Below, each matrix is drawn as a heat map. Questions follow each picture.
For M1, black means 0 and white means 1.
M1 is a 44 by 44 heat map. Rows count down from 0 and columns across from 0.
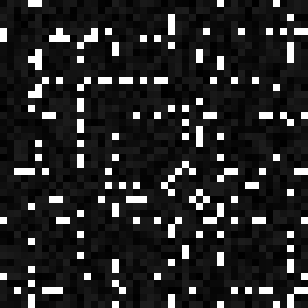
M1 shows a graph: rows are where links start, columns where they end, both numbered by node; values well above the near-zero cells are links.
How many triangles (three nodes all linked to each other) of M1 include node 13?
0
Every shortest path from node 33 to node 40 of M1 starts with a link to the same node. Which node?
node 24
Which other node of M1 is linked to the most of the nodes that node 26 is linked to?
node 11
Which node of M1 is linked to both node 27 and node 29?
node 28
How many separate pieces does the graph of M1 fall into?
4
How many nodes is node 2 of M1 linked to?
2
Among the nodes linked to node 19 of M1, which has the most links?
node 31
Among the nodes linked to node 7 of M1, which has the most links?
node 41
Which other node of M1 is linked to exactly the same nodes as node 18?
node 14
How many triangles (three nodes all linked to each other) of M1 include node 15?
1
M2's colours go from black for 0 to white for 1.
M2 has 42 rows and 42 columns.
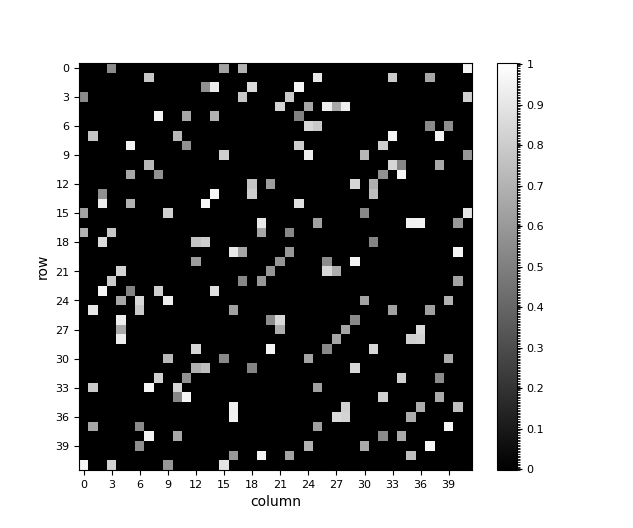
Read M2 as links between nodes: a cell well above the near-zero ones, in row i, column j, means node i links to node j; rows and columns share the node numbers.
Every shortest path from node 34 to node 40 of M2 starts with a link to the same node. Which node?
node 10
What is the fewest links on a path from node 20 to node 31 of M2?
2
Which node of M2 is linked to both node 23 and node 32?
node 8
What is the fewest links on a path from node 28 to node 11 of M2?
7
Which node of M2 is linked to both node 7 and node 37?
node 1
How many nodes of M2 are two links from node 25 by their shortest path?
8
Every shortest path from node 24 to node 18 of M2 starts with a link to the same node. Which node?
node 4
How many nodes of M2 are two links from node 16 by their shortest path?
8
